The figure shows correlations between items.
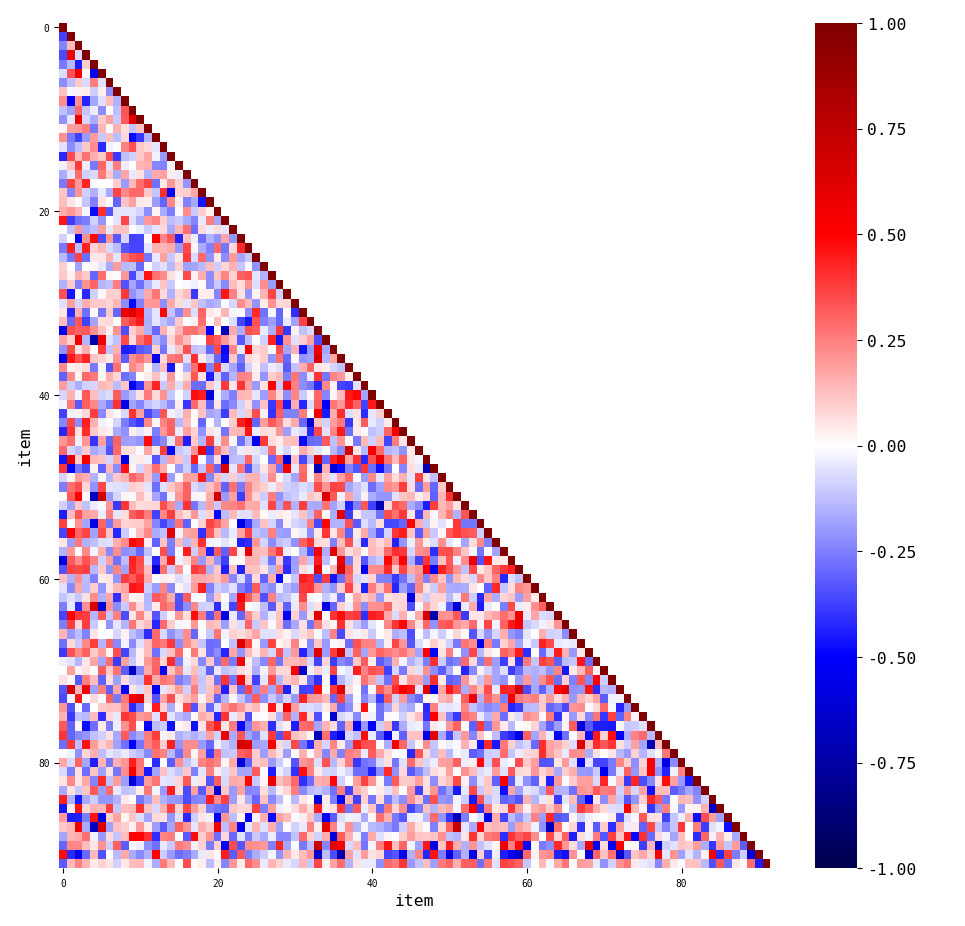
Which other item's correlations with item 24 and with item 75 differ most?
35
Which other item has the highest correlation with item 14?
55
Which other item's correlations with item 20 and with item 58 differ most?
53
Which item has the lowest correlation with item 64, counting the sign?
48
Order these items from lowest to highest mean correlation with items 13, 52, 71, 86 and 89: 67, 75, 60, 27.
60, 27, 67, 75
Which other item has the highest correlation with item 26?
45
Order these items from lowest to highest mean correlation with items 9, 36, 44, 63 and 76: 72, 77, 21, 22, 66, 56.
77, 21, 66, 22, 56, 72
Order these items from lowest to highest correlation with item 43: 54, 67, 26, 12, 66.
54, 66, 12, 26, 67
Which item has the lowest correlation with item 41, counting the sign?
52
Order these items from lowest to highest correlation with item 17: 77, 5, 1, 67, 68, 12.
12, 77, 5, 67, 68, 1
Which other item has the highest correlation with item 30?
70
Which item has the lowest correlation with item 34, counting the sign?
4
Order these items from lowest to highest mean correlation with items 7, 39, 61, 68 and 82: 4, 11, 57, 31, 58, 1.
31, 58, 4, 1, 11, 57
